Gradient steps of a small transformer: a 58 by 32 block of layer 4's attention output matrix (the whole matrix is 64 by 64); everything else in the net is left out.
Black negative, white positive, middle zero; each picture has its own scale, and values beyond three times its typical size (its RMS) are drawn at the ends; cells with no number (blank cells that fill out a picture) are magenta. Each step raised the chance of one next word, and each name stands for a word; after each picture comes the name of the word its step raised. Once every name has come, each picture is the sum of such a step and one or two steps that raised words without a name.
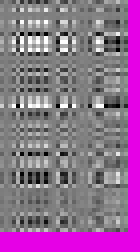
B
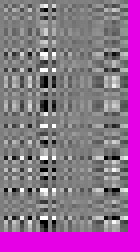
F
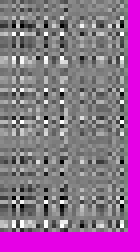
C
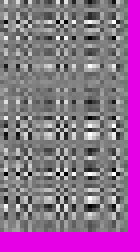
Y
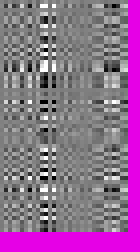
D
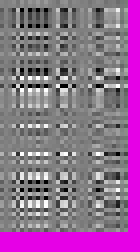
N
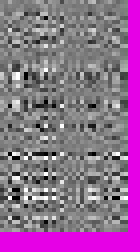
Y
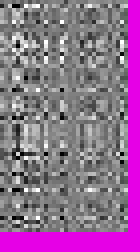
B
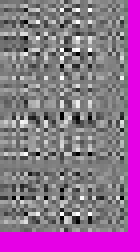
B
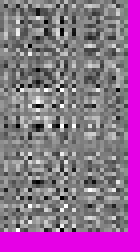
Y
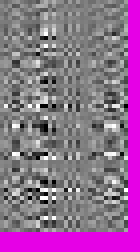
F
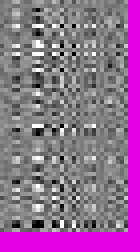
C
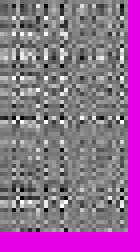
D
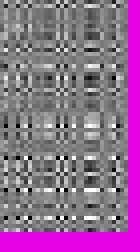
F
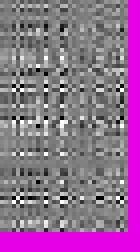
C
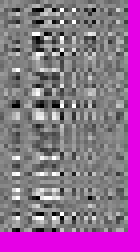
B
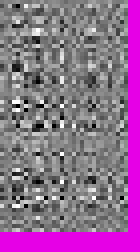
D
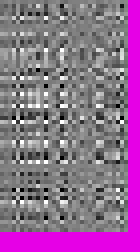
F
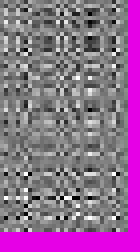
B
